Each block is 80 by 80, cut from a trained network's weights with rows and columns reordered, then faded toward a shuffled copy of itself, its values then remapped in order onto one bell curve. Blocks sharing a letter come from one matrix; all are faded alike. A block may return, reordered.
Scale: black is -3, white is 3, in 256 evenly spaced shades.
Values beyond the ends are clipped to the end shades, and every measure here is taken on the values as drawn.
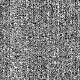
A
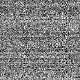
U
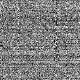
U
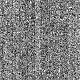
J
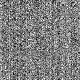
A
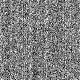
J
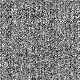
J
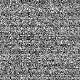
U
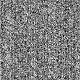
J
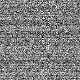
U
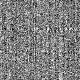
A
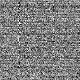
U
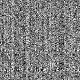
A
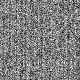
J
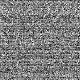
U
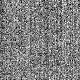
A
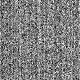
A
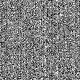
J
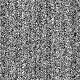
J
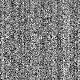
A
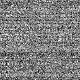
U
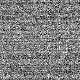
U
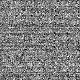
U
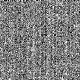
A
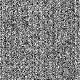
A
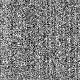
A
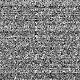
U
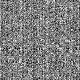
A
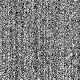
A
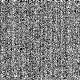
A
